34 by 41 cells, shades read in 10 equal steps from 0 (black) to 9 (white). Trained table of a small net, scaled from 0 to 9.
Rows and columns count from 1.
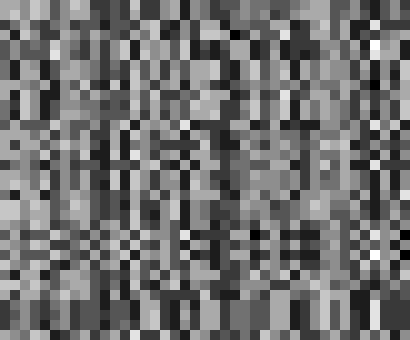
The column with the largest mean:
33
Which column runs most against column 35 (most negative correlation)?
17
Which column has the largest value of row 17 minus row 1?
38
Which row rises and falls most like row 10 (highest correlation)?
4
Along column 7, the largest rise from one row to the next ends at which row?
28
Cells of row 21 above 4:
19
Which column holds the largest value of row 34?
14
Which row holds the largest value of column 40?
13
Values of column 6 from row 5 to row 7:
7 8 3
